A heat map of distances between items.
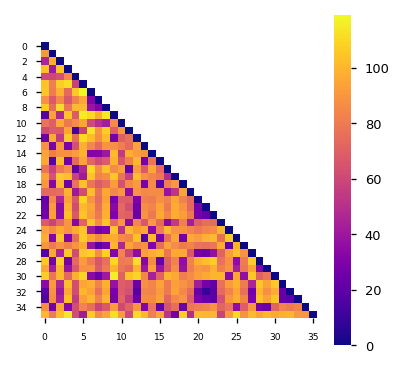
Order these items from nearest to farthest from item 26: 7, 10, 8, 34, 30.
7, 8, 30, 10, 34
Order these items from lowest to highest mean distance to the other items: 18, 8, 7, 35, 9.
7, 18, 9, 8, 35
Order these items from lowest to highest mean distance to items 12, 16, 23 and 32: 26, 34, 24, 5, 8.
34, 5, 26, 24, 8
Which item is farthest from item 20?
5
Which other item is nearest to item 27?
0
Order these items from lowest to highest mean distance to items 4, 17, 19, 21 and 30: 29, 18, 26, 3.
26, 29, 18, 3
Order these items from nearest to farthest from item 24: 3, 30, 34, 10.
30, 10, 34, 3
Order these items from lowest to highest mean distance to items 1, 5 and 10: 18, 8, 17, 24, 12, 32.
17, 18, 8, 24, 32, 12
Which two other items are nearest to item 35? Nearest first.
17, 5
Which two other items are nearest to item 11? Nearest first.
4, 16
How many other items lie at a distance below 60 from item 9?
10
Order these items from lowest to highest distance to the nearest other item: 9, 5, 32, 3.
32, 9, 3, 5
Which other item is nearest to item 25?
13
